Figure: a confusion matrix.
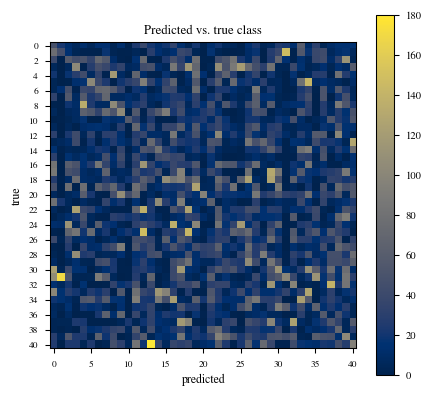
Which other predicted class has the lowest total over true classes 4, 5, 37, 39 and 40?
1
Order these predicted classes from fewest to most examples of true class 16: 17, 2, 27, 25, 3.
25, 17, 3, 2, 27
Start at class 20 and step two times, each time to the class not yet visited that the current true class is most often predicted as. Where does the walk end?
15
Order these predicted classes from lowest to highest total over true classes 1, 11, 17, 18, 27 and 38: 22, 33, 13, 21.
33, 21, 13, 22
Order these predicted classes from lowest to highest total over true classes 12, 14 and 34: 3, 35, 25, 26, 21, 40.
25, 3, 35, 40, 21, 26
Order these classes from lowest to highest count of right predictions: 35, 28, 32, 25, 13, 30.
25, 35, 13, 28, 32, 30
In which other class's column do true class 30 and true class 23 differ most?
0
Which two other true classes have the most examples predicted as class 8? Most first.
4, 19
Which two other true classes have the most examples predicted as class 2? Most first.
24, 19
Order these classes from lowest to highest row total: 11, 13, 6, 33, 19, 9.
11, 6, 13, 9, 33, 19
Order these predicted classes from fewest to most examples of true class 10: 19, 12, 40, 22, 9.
12, 9, 19, 22, 40
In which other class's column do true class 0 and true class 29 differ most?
26
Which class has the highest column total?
22
